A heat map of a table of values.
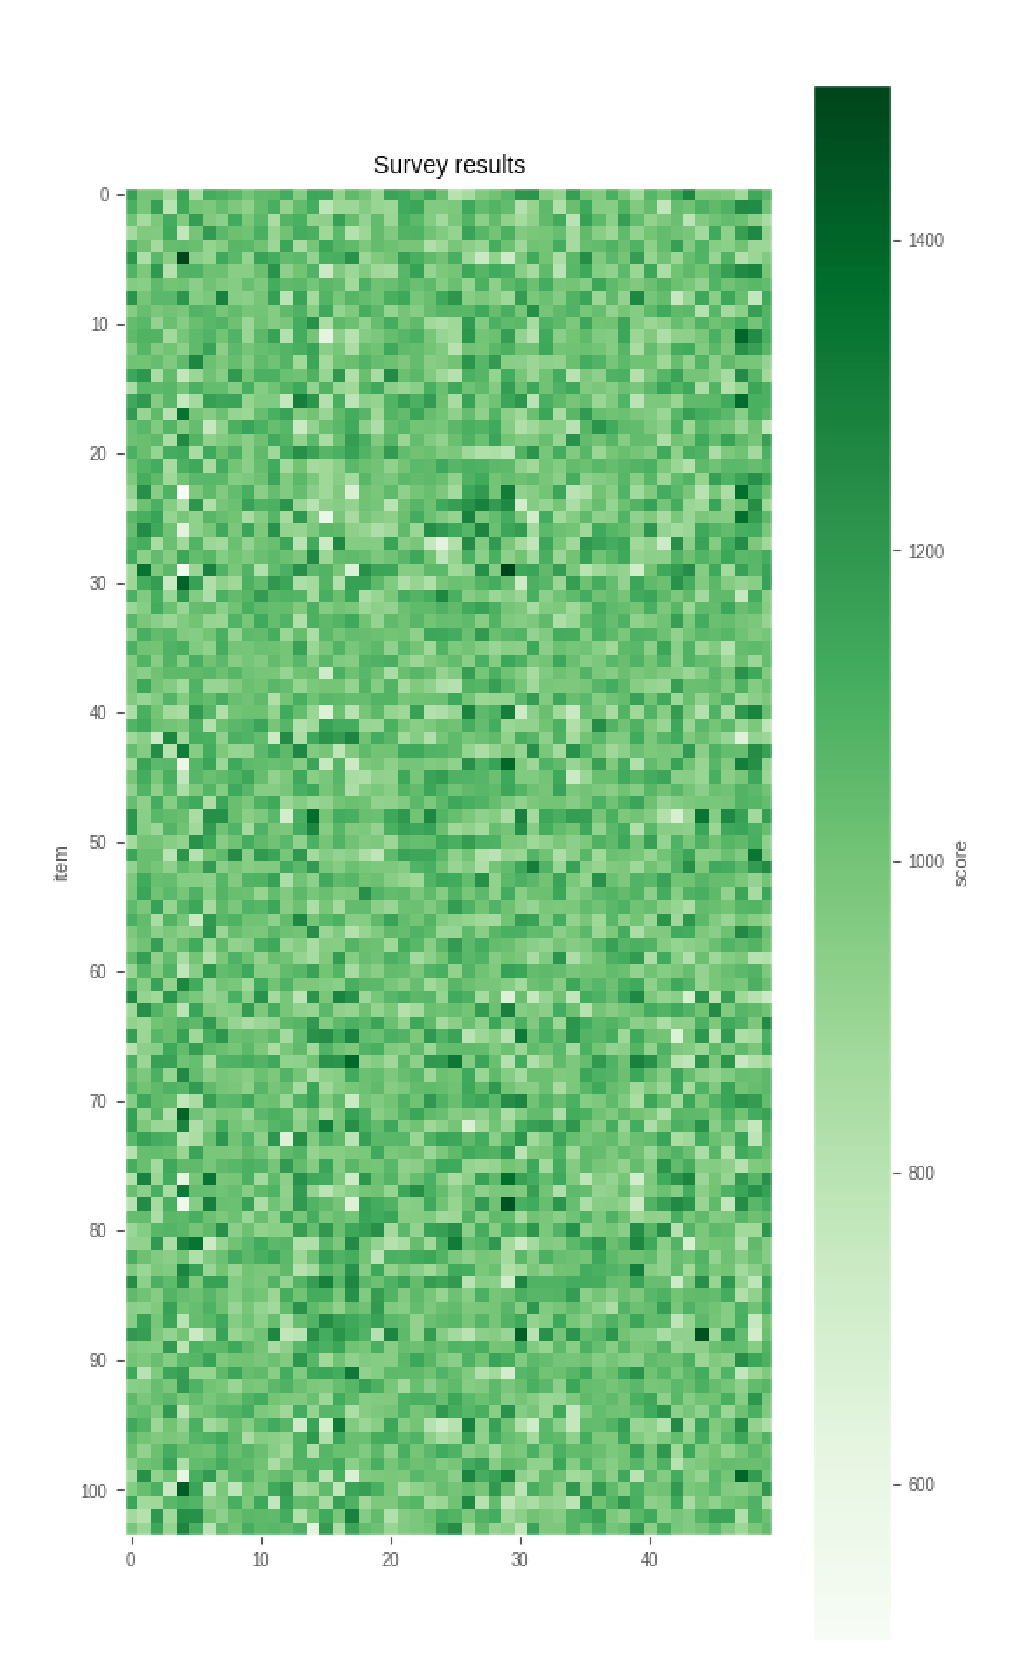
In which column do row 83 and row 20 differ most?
13
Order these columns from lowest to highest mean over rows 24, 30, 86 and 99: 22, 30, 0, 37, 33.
30, 0, 37, 33, 22
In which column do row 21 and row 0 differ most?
43
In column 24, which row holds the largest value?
31
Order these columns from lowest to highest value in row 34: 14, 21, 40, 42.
14, 42, 21, 40
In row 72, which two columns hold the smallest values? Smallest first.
26, 48
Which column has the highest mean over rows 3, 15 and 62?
3
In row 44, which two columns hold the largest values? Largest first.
29, 47
